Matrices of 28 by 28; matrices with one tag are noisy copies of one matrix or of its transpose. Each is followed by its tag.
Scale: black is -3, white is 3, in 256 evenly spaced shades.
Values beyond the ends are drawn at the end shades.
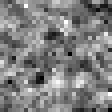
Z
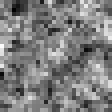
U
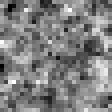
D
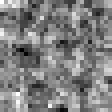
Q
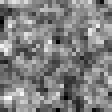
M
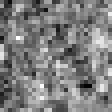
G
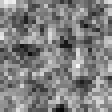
Q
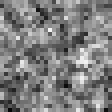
Z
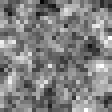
D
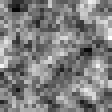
U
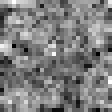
M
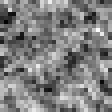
U
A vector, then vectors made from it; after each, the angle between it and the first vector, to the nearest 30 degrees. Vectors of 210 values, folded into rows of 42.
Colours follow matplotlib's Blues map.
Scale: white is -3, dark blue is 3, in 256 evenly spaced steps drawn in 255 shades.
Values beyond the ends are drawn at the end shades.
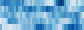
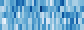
60 degrees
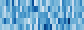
90 degrees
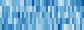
120 degrees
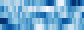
150 degrees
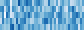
90 degrees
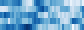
90 degrees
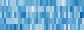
120 degrees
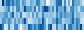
60 degrees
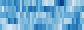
30 degrees
